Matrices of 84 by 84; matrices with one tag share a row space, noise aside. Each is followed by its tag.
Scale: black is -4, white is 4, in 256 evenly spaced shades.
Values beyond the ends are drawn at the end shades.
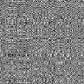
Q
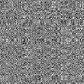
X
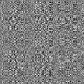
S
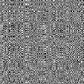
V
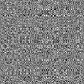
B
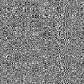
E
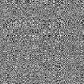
E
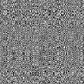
E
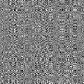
S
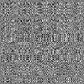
B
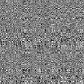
X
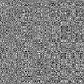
X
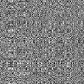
Q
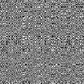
X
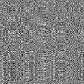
V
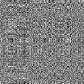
Q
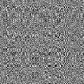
E
